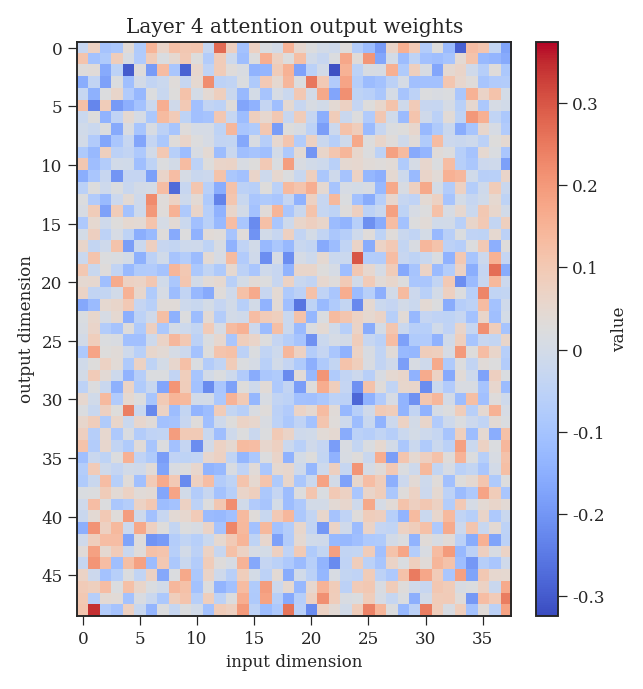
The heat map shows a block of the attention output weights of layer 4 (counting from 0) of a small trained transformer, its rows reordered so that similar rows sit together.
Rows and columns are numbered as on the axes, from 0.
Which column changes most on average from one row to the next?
8
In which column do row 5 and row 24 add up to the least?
3
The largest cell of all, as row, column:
48, 1
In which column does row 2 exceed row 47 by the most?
18
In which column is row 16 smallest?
15
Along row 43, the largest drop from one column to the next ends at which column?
33
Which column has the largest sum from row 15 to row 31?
27
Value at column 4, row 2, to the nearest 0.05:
-0.3
